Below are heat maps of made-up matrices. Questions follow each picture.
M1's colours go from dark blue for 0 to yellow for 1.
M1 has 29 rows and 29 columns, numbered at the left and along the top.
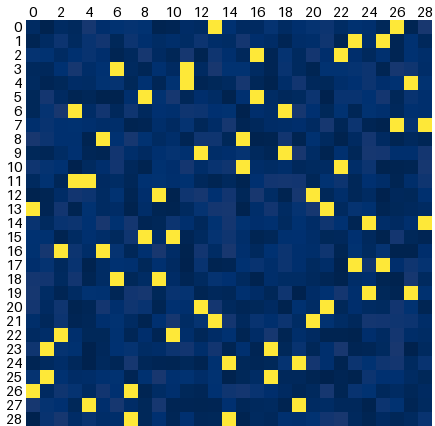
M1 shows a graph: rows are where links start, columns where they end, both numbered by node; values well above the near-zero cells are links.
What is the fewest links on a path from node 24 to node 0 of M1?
5
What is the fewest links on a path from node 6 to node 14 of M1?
7
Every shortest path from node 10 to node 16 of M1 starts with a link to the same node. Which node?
node 22
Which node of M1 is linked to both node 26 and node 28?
node 7
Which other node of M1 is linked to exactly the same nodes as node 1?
node 17
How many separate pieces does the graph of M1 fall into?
3
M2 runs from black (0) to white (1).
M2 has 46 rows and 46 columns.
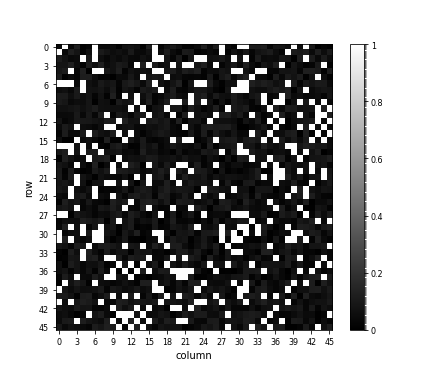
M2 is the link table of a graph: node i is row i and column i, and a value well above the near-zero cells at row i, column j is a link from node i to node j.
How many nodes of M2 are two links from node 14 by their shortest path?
5
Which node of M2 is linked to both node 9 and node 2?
node 24
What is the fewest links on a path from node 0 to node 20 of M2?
3
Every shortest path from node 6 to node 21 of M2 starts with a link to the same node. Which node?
node 4
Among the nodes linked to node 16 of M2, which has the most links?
node 30
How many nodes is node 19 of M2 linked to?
10
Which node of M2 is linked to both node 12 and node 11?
node 43
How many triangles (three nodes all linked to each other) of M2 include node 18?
3
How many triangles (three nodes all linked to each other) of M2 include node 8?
1
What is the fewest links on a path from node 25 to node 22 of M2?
4
